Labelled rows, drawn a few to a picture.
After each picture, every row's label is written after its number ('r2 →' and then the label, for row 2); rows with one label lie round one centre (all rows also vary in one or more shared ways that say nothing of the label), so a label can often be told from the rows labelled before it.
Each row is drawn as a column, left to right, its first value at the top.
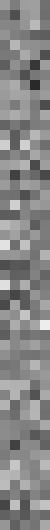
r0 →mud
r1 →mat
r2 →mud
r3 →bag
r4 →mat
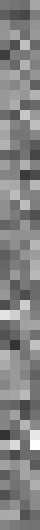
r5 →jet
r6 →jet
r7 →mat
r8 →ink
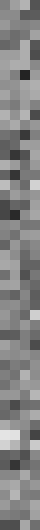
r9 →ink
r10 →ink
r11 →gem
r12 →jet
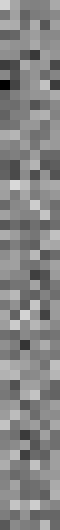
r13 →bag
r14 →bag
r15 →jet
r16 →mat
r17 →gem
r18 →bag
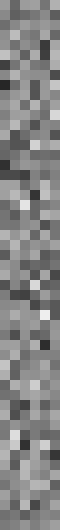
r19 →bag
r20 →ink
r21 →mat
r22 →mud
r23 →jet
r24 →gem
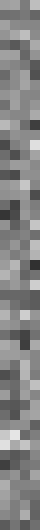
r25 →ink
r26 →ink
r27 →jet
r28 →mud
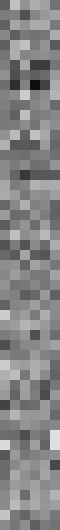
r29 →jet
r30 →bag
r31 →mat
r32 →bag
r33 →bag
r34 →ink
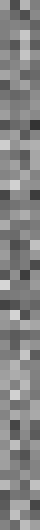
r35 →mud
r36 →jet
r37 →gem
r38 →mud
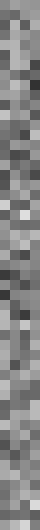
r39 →mat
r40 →gem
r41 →gem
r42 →bag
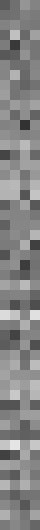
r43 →jet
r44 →jet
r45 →mud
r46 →jet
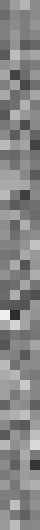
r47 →jet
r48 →gem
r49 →mud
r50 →ink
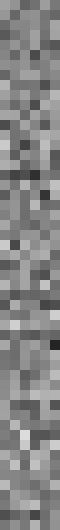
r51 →mud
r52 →mat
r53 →ink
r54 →mat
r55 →mud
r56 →jet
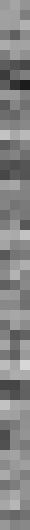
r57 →bag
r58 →bag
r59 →bag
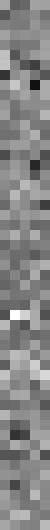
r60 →gem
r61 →jet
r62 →jet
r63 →bag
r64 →gem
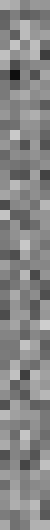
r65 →gem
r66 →bag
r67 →ink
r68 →gem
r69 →mat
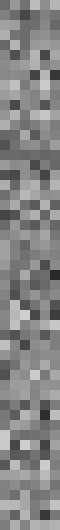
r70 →ink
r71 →mat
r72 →jet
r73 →gem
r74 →mat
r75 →gem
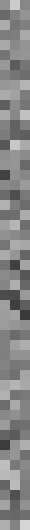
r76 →mat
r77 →mud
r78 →gem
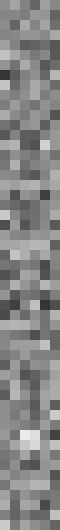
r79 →gem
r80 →mud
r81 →ink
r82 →ink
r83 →mud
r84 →jet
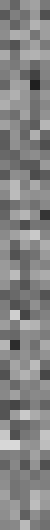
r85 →ink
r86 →jet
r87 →gem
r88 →bag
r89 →ink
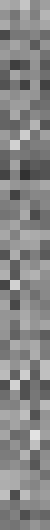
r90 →bag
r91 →mud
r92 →bag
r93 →ink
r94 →bag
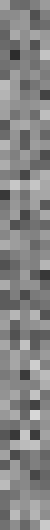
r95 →mud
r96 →jet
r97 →ink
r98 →jet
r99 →gem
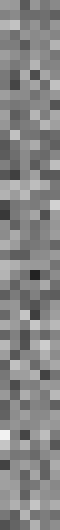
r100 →ink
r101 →bag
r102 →jet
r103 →gem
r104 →ink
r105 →mat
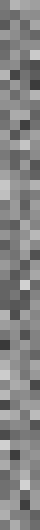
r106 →jet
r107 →gem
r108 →mud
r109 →bag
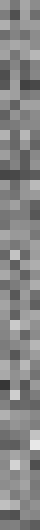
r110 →bag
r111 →mat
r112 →bag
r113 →ink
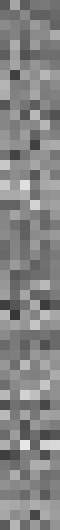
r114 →jet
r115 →gem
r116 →jet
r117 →mat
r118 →jet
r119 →jet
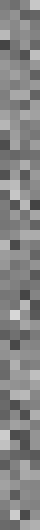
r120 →ink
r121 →jet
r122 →mat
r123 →gem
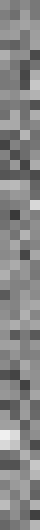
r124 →ink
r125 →ink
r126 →bag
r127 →mat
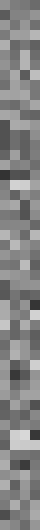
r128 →mat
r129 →ink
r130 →ink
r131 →jet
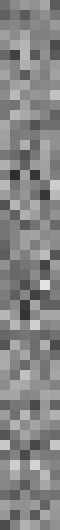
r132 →jet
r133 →mat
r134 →gem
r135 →mat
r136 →mud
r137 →jet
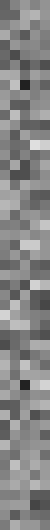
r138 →jet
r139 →mat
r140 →bag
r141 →mud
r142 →mud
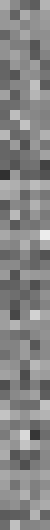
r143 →bag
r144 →gem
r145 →ink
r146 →jet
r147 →bag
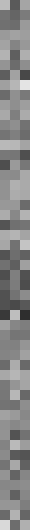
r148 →gem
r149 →jet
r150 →gem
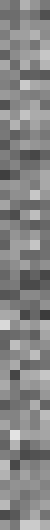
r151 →mat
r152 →ink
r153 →gem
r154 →gem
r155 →gem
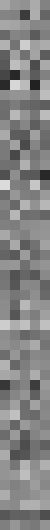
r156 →bag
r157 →gem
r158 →mat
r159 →bag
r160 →mat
